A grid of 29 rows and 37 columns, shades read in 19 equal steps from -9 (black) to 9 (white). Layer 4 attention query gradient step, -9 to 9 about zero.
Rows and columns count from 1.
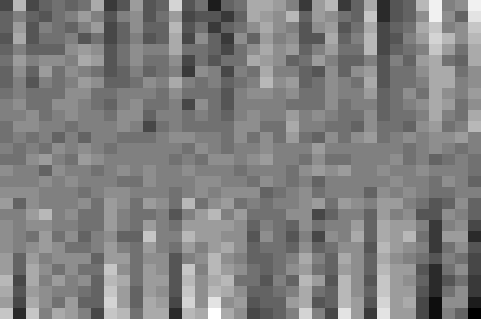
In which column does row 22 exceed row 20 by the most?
12
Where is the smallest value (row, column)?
29, 37
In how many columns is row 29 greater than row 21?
18
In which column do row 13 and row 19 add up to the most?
15
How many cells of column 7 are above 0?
10
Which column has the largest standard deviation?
34
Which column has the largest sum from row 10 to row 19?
23
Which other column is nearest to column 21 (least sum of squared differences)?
26
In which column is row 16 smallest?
4
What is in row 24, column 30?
3
